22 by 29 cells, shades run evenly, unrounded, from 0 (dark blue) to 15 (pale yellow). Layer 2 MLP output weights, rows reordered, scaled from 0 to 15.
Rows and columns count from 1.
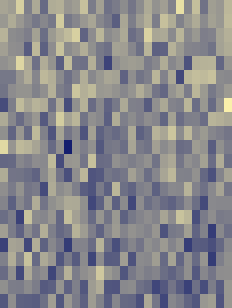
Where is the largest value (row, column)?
8, 29
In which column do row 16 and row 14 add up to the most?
24
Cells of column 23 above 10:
3
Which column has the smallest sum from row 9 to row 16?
13
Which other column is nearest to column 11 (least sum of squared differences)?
18
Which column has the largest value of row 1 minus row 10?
11
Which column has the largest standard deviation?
9
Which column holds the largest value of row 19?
4
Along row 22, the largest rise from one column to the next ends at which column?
19
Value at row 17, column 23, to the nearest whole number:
7
